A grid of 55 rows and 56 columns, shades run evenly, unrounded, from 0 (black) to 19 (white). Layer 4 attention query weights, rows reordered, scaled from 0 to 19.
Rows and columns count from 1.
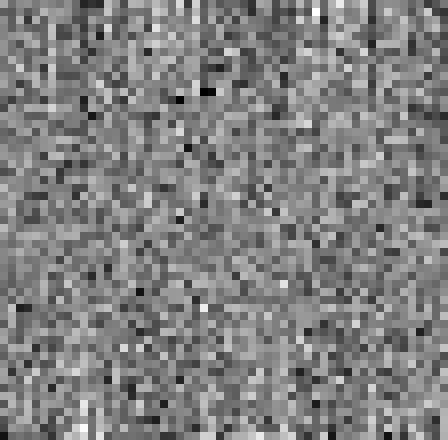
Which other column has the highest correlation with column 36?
11
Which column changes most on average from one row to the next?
23
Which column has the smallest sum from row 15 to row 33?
40
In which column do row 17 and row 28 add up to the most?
53
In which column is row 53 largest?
47
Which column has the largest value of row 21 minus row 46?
4
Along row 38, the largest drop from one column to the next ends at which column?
25
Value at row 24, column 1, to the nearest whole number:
14
